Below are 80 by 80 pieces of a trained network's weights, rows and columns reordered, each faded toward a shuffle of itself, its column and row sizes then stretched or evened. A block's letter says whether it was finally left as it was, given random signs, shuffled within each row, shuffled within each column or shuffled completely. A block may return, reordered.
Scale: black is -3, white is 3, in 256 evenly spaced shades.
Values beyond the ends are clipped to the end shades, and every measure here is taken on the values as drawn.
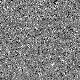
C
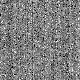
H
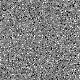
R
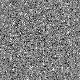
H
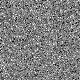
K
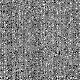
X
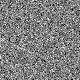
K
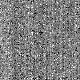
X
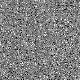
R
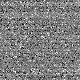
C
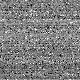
C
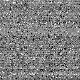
X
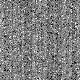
H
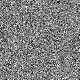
R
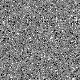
R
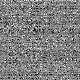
X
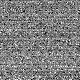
C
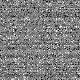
X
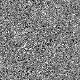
R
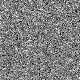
C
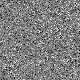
K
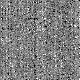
X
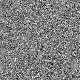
H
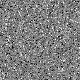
K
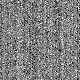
H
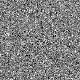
R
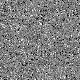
C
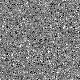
C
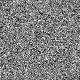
C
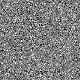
X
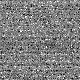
C
